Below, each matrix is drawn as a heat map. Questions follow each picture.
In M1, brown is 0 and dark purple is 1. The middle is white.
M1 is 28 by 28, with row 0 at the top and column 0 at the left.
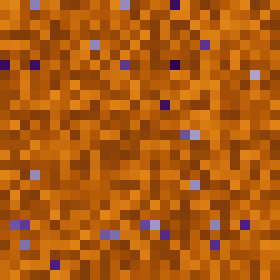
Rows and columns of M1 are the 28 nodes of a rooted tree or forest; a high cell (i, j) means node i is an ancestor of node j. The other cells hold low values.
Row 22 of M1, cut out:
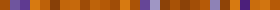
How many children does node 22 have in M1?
4
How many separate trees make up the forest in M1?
9
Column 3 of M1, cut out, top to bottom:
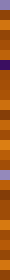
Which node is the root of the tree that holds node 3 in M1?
6
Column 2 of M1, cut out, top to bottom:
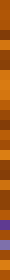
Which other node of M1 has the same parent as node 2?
21
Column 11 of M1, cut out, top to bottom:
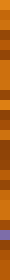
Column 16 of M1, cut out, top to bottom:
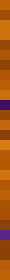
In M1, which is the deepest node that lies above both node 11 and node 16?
23
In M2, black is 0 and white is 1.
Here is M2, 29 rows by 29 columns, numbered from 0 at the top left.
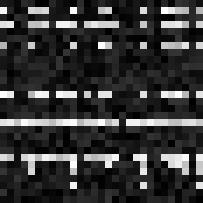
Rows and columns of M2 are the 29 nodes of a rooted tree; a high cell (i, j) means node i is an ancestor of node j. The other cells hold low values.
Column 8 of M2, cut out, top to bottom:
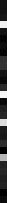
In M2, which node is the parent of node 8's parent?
3
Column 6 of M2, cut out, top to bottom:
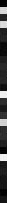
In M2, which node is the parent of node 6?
1
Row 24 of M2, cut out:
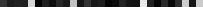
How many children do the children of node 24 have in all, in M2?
3
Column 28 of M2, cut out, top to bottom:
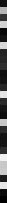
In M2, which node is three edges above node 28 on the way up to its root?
23
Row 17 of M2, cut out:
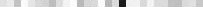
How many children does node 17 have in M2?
6
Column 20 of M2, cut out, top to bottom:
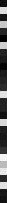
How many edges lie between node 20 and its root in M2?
9
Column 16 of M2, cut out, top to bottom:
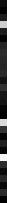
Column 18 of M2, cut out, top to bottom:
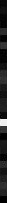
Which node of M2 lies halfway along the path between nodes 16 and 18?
22
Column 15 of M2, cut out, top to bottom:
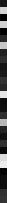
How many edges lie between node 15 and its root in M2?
7
